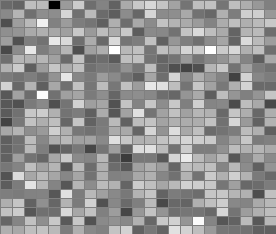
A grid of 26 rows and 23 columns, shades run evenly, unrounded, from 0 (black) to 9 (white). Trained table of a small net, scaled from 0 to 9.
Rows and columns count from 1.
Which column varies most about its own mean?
5
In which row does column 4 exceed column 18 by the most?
11
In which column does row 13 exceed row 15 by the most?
12
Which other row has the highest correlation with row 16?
6
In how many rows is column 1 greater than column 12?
10
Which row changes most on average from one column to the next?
25
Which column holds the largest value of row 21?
3
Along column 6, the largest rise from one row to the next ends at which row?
22
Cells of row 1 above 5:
14
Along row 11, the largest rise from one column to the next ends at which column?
4
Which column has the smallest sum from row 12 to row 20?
1
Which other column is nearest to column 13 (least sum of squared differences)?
21
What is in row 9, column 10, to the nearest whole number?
5
